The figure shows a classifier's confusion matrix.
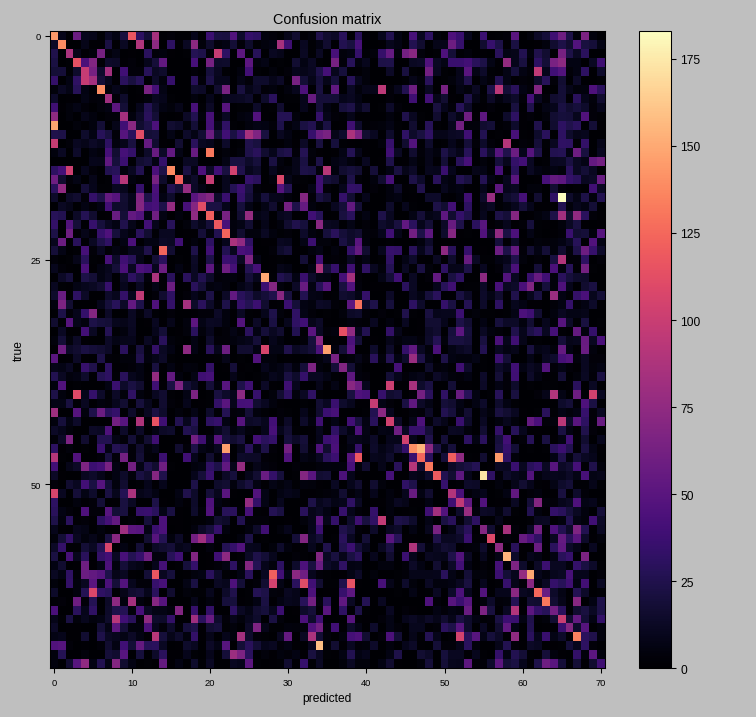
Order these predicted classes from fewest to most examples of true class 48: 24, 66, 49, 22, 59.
49, 66, 59, 22, 24
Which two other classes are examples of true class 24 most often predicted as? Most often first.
14, 50
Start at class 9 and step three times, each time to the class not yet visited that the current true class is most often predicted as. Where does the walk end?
52
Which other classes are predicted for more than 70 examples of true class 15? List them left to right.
2, 23, 35
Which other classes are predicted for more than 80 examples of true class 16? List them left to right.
9, 20, 29
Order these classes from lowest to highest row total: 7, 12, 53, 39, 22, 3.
7, 12, 39, 53, 22, 3
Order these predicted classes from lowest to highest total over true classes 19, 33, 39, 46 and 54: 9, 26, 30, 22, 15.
26, 9, 15, 30, 22
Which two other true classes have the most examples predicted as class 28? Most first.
60, 61
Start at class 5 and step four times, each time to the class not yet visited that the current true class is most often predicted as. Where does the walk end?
25
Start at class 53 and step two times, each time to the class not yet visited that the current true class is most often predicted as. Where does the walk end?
55
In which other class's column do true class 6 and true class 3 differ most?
57
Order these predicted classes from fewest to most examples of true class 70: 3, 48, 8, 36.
36, 48, 3, 8
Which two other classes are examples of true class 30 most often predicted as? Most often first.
39, 17
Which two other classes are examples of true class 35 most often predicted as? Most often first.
27, 17
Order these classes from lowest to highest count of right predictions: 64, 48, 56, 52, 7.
64, 7, 52, 56, 48
